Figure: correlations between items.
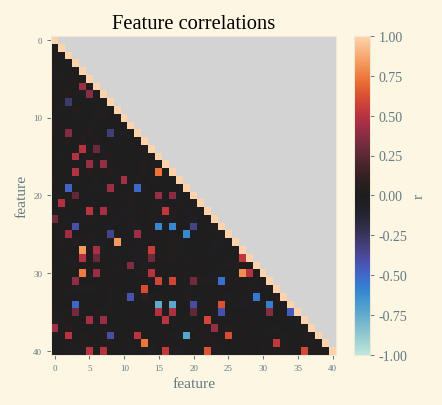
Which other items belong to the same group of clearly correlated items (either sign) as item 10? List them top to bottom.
18
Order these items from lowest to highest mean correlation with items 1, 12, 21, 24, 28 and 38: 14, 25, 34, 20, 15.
15, 20, 14, 34, 25
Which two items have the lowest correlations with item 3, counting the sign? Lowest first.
34, 24
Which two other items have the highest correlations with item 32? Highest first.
13, 39
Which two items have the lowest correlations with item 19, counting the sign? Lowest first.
38, 25
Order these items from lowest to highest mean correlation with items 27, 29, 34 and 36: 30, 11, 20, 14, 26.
20, 26, 11, 14, 30
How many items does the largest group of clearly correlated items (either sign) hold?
8
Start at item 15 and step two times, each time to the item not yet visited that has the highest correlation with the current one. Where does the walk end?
31
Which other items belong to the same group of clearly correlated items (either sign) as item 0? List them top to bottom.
23, 37
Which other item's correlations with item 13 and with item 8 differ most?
39
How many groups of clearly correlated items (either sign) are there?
10
